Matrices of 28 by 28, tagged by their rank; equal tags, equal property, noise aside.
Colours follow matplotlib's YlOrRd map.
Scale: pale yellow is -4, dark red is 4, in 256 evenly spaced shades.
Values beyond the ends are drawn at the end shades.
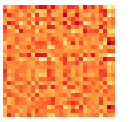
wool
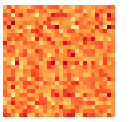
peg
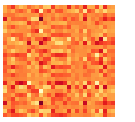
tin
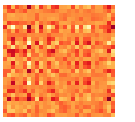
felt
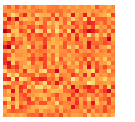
wool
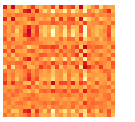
felt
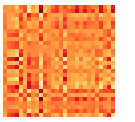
felt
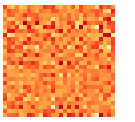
wool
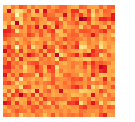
peg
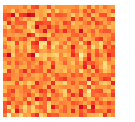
peg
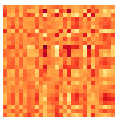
felt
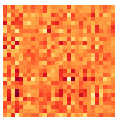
wool
